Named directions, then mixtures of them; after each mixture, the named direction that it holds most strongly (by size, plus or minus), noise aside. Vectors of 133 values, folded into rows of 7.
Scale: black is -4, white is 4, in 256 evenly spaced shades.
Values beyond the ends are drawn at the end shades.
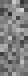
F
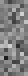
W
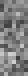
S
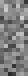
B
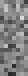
B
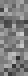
S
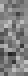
S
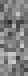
S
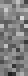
B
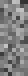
F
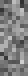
F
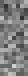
B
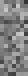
B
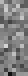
B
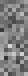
W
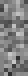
S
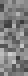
S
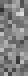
F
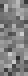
S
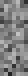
B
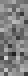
W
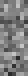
B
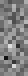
W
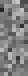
F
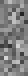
W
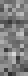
S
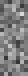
W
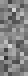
W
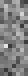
B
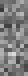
S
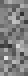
W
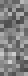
S
